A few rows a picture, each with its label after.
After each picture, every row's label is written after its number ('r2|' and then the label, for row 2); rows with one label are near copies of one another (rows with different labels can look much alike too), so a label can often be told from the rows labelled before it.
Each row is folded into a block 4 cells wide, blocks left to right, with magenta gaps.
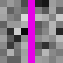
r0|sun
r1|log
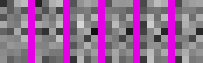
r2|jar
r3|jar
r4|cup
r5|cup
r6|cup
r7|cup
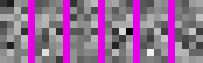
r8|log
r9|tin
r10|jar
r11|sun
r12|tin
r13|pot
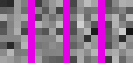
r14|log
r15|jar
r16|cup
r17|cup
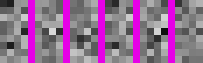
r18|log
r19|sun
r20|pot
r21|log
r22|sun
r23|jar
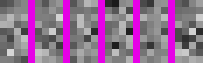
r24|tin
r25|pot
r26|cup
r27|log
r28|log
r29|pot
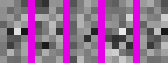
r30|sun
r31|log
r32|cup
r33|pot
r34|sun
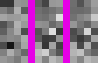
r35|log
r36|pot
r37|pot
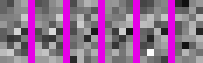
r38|pot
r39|pot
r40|cup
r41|sun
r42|tin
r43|log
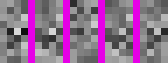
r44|sun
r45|pot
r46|jar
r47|pot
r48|sun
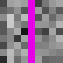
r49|cup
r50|jar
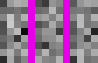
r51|cup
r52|log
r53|cup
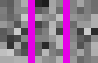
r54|pot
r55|log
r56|sun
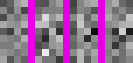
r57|jar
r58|tin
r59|cup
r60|sun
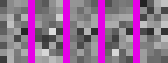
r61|cup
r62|pot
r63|sun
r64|tin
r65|jar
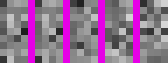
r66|cup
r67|cup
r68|log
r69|pot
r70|jar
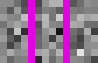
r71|sun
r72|cup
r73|tin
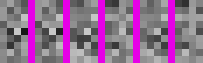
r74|sun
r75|sun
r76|pot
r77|log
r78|pot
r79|log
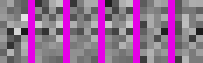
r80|sun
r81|jar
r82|jar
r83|jar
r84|cup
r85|cup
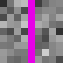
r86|jar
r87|tin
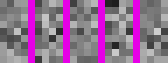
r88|pot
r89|cup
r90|jar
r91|log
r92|pot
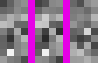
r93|tin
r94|tin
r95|pot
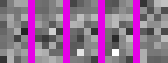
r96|cup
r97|pot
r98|tin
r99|tin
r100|jar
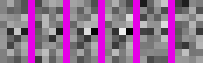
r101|sun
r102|cup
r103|sun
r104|sun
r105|jar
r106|log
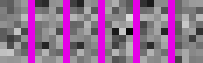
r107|pot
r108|log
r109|log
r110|sun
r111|log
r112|cup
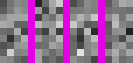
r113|tin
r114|jar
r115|tin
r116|cup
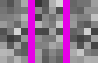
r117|pot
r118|jar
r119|pot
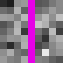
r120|log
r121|tin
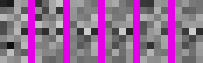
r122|log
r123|jar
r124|sun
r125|sun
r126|log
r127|sun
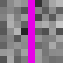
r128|cup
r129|jar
